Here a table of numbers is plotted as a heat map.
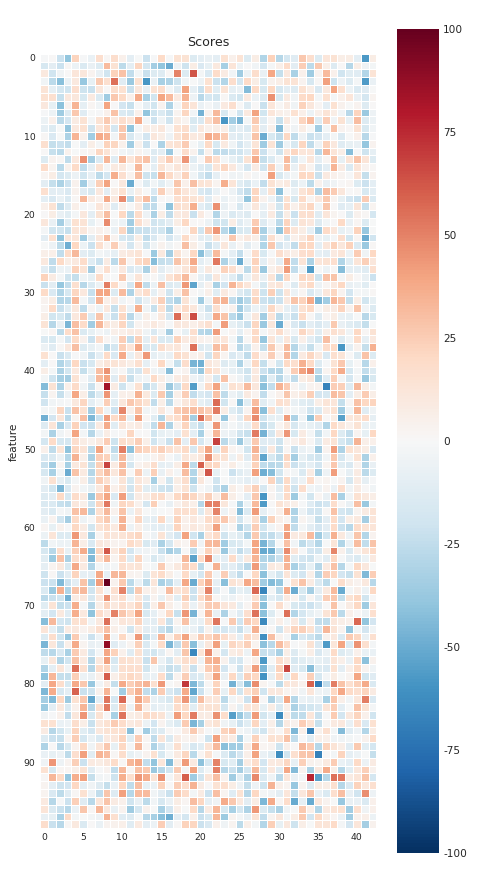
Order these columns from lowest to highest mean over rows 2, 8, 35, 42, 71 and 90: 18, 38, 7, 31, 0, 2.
2, 0, 38, 7, 18, 31
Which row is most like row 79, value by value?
72
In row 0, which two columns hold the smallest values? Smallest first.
41, 3
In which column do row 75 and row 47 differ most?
8
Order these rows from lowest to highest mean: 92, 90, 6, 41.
41, 6, 90, 92
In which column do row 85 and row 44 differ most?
19
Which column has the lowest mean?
28
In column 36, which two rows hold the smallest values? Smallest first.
42, 75
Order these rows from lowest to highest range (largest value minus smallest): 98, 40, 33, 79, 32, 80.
98, 32, 40, 33, 79, 80
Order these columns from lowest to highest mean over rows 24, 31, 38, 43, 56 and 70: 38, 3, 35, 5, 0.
3, 35, 0, 5, 38
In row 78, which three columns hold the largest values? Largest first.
31, 4, 27
